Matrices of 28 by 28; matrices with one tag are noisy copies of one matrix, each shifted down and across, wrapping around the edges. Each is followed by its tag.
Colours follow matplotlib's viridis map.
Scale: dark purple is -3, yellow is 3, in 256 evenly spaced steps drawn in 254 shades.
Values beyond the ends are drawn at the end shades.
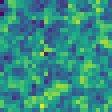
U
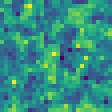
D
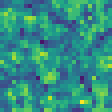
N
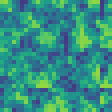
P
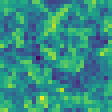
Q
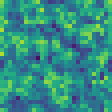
N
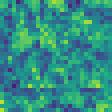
P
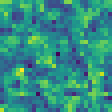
N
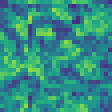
P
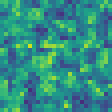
D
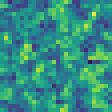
D
